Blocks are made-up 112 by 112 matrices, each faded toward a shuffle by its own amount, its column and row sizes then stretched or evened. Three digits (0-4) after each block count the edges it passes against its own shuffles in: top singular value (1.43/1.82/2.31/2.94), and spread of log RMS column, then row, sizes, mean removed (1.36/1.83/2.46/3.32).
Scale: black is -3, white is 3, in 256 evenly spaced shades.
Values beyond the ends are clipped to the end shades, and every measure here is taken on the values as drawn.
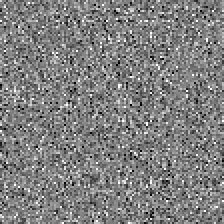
2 2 0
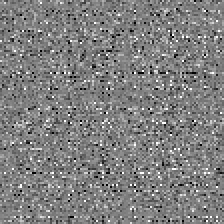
0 2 4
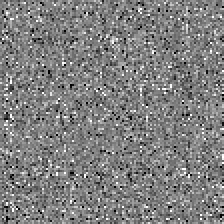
0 2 2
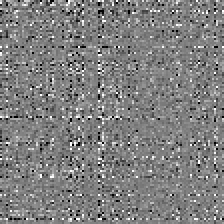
3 4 4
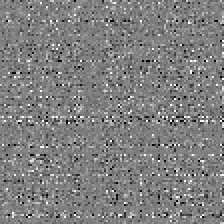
1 3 4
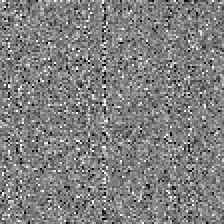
2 3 1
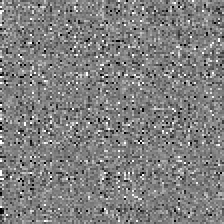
2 3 3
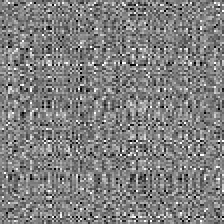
4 3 3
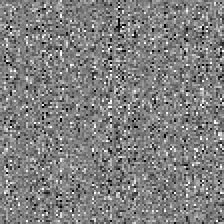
0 4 1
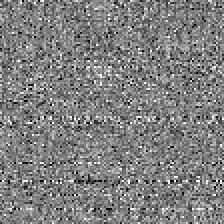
3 2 3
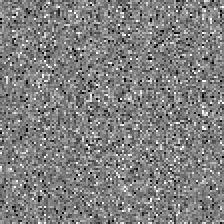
2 2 0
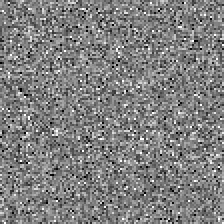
0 1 1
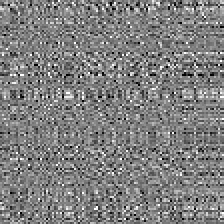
4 1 4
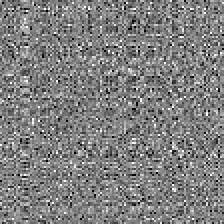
4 2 2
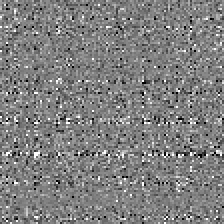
2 3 4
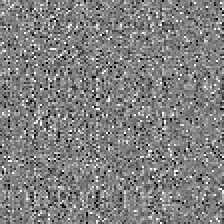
3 2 0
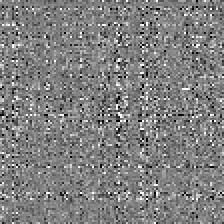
1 4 4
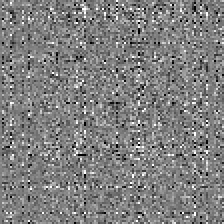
1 4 3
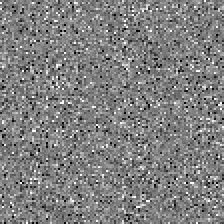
0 2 2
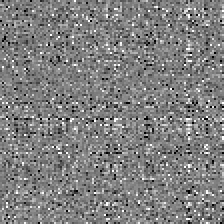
3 2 3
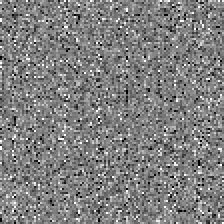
0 3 1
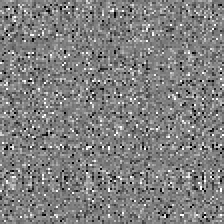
2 2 3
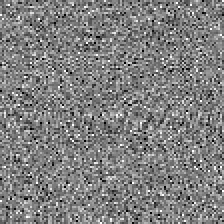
3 0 0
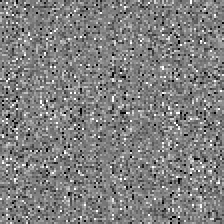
1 3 1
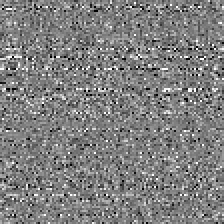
2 0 4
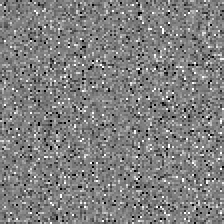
0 2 1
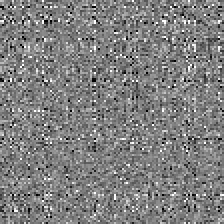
3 3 3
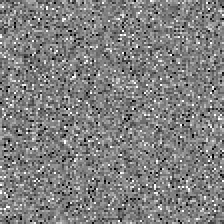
0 1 0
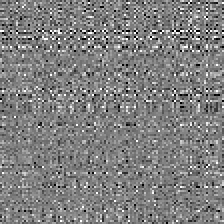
4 3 4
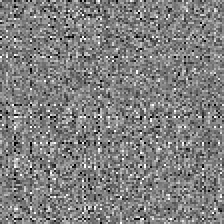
3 3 3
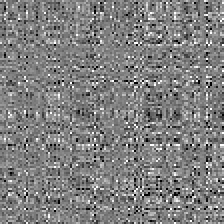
4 4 3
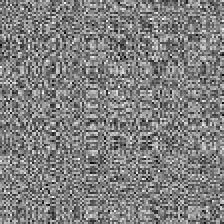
4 2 0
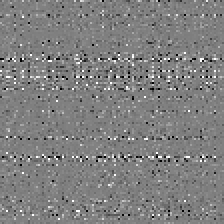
3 2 4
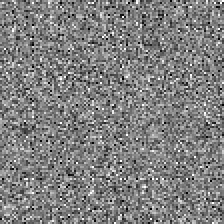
1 2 2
